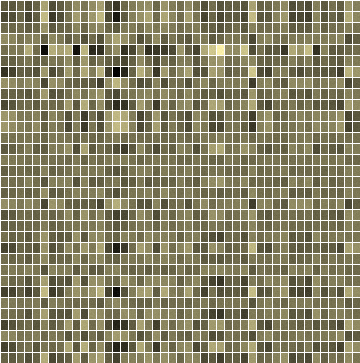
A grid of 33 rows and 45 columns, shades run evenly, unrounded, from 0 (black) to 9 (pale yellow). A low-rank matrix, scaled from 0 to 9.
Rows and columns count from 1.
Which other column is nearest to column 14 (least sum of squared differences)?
2
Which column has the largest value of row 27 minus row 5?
6
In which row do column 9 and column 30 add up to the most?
5
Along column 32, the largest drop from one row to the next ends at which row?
8
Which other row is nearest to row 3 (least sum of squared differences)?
24
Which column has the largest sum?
32
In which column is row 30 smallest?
15
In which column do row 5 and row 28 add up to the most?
28
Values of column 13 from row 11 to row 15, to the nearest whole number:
3 3 4 4 4
